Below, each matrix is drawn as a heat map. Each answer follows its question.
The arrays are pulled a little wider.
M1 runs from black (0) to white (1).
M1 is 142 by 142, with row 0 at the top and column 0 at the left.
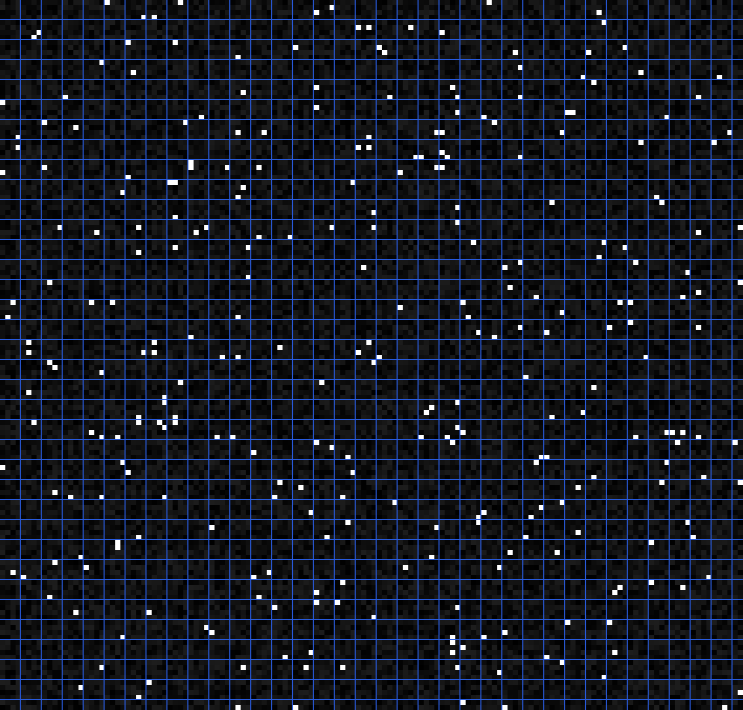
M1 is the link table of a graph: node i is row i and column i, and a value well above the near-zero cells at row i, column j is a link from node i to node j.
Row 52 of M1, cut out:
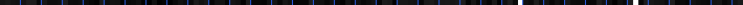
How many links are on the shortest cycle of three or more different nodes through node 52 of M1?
5
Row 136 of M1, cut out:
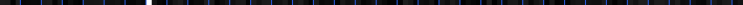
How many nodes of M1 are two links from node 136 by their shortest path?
1
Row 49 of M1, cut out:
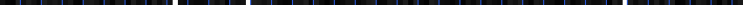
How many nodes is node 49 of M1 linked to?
3
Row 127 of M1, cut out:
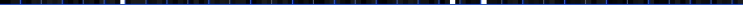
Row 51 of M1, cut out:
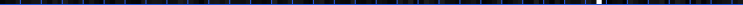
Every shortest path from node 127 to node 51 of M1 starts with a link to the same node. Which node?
node 86
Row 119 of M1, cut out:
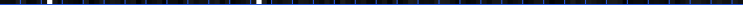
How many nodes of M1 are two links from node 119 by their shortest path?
4
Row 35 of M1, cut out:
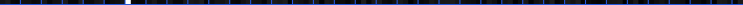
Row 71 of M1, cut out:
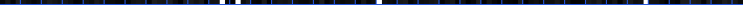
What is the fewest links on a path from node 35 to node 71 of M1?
7
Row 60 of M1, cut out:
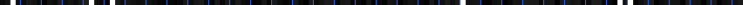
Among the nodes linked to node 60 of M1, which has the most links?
node 88
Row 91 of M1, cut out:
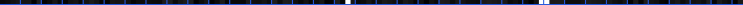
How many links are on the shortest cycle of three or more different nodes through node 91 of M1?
3
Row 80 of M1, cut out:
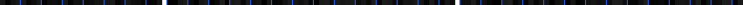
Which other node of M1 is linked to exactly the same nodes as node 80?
node 85
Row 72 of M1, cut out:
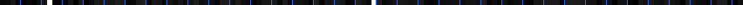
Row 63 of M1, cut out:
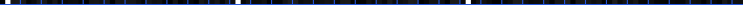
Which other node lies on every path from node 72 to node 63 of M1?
node 45
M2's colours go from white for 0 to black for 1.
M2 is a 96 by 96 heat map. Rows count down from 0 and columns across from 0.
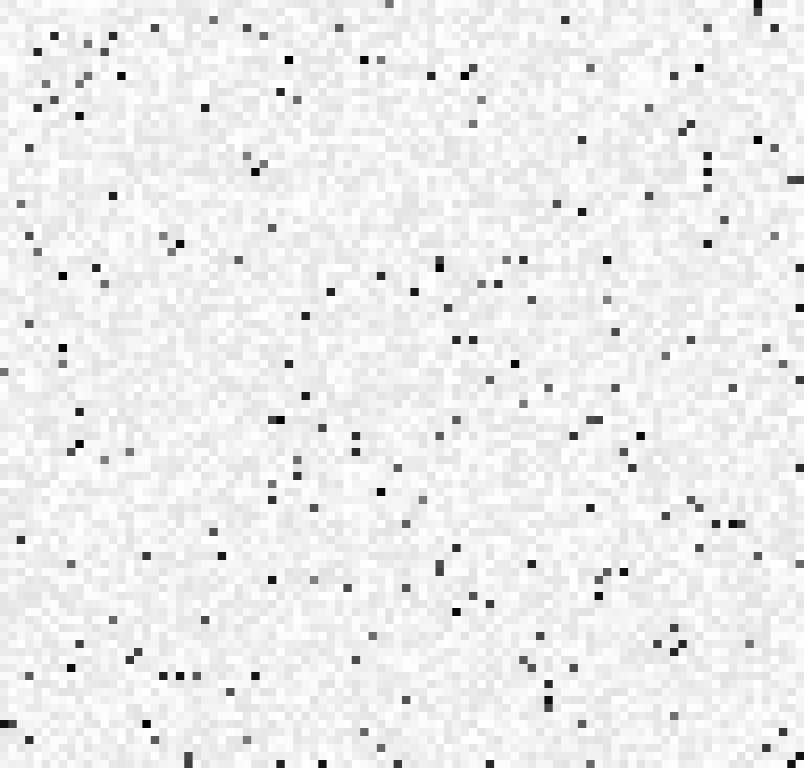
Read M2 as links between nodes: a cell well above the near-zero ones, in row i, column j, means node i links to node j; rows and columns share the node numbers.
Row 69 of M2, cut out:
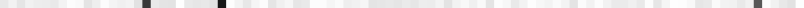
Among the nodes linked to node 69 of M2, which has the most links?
node 90
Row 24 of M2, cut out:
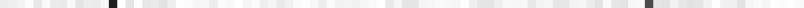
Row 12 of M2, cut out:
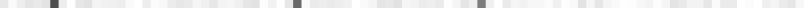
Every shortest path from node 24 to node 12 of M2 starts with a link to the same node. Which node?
node 13
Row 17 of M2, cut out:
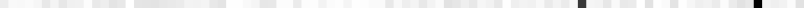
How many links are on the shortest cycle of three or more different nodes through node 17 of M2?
3
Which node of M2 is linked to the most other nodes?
node 95
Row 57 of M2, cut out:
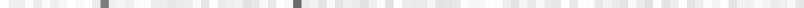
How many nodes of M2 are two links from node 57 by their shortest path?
2
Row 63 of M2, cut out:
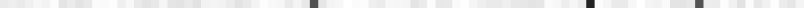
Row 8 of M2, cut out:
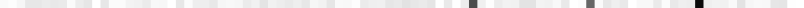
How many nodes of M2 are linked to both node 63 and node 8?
2
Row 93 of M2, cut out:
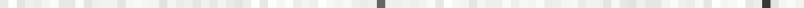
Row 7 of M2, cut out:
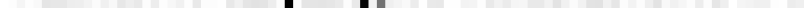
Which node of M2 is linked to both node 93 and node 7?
node 45
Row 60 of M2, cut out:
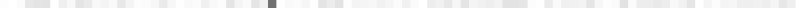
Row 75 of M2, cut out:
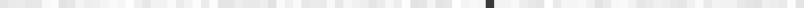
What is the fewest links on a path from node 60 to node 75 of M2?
6
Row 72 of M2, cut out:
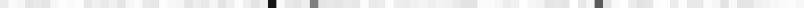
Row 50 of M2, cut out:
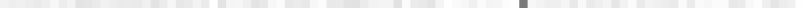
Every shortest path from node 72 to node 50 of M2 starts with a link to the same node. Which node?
node 32
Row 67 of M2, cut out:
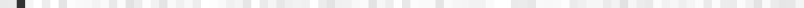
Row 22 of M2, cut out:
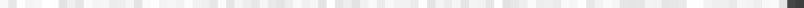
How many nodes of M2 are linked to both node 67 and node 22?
0
